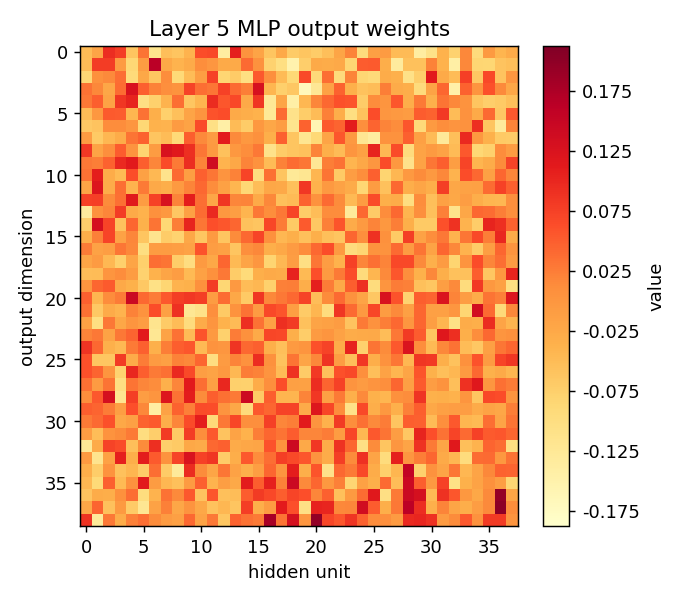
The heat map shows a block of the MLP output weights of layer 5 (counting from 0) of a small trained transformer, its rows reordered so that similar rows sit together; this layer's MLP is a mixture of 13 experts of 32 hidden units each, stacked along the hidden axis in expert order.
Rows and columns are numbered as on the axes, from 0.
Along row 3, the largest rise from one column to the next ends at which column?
33
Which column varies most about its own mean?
18
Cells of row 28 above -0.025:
27
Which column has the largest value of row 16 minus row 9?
20
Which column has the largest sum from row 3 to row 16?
4
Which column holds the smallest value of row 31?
5
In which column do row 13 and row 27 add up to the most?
34
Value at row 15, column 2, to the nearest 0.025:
0.075
